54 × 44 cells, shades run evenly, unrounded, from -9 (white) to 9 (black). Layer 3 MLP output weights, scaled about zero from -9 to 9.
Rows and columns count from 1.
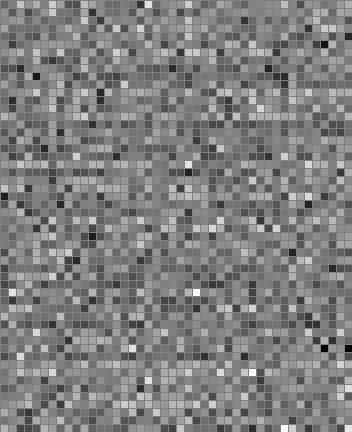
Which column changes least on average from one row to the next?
20
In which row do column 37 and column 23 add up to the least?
54
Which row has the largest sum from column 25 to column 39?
16
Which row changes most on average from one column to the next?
44
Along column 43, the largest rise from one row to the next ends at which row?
22
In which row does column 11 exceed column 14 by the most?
39
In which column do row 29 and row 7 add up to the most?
23
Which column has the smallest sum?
43
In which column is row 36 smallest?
4
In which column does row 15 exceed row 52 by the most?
40
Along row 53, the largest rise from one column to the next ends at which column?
25
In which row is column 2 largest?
13
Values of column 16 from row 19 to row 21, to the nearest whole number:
4 1 -4
